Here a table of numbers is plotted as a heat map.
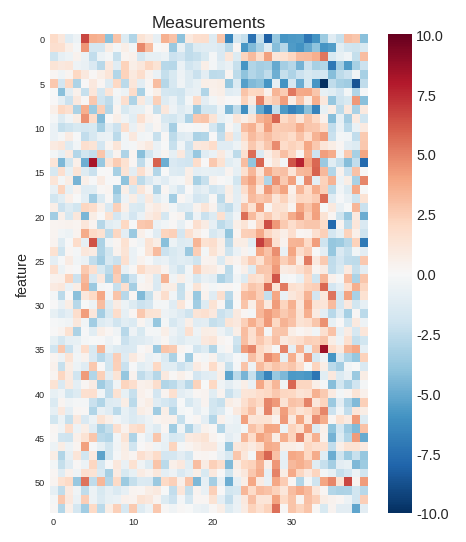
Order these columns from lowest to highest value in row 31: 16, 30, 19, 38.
16, 38, 19, 30
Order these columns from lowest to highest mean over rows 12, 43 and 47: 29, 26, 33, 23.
23, 29, 26, 33
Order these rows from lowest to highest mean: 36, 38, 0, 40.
38, 0, 36, 40
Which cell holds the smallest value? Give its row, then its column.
5, 34
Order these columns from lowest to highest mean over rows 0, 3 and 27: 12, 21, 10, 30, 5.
30, 10, 21, 5, 12
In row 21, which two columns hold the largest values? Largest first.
27, 28
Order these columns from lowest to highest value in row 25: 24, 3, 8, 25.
8, 3, 24, 25
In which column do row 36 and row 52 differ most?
35
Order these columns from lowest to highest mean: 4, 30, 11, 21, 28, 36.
36, 21, 11, 4, 30, 28
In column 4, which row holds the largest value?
0
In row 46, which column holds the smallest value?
22
